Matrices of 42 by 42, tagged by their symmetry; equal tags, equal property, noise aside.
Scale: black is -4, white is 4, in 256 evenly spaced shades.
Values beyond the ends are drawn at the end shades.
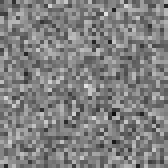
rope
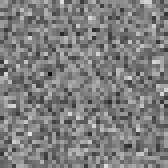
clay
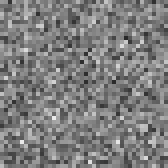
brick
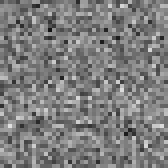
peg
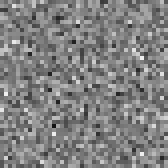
clay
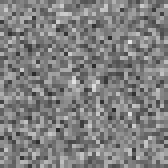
clay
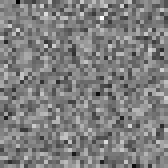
clay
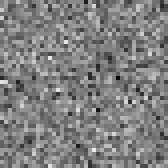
brick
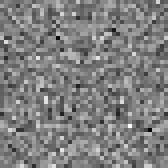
peg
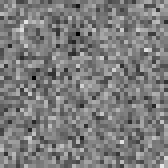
rope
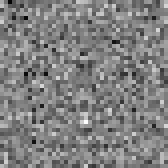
peg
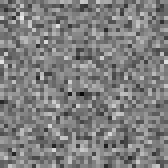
peg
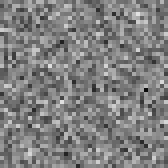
clay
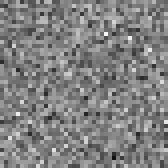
brick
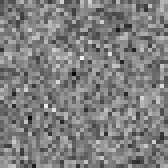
rope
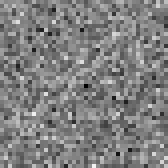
rope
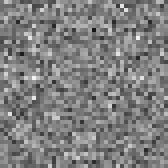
peg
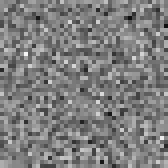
peg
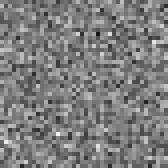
clay
